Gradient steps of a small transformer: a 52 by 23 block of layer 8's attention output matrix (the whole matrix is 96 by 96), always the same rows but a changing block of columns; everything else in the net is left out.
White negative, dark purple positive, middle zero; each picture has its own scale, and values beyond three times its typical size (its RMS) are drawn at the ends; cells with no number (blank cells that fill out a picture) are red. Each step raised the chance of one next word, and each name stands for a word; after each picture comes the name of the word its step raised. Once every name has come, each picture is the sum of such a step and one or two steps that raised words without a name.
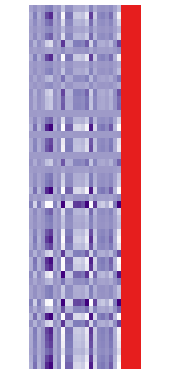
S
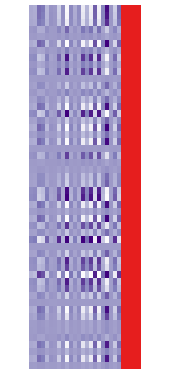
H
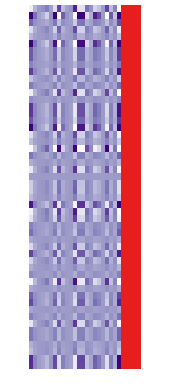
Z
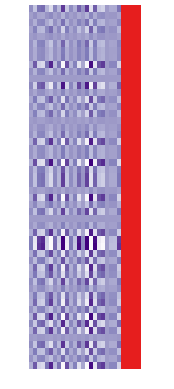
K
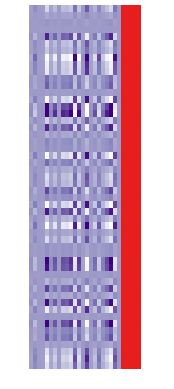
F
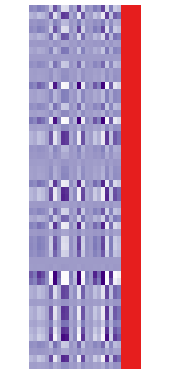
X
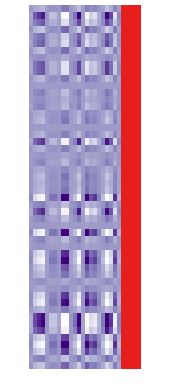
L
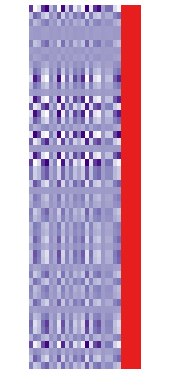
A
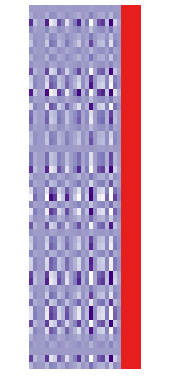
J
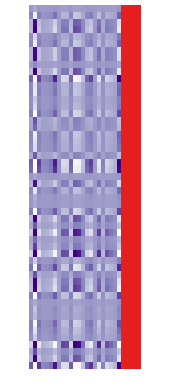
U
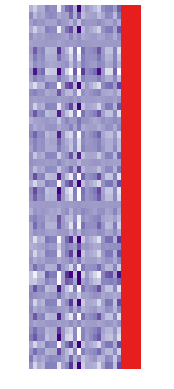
X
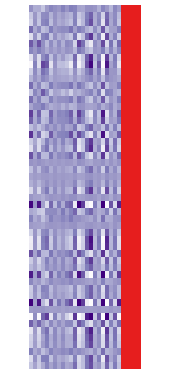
S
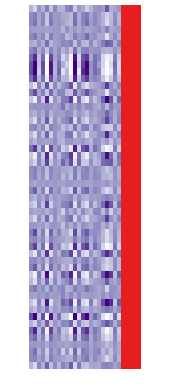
S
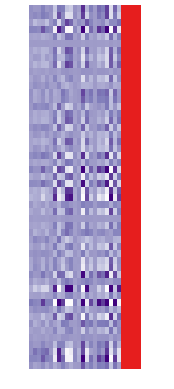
J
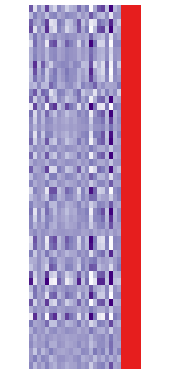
J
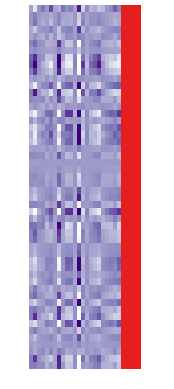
F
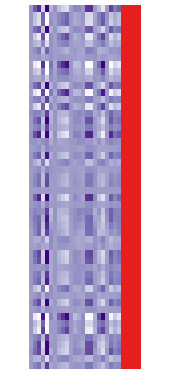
L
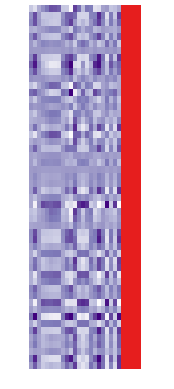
S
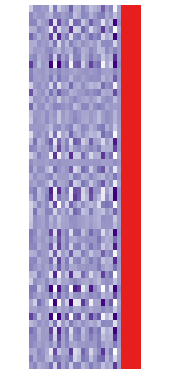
S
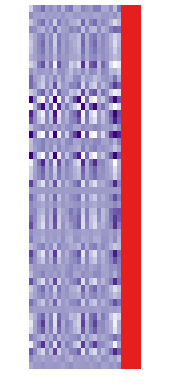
A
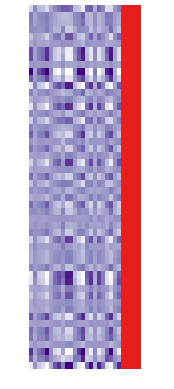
X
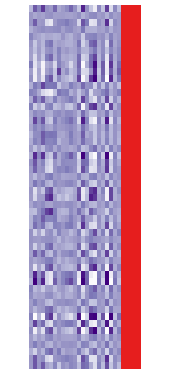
J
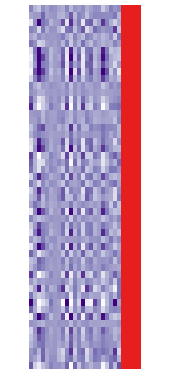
S
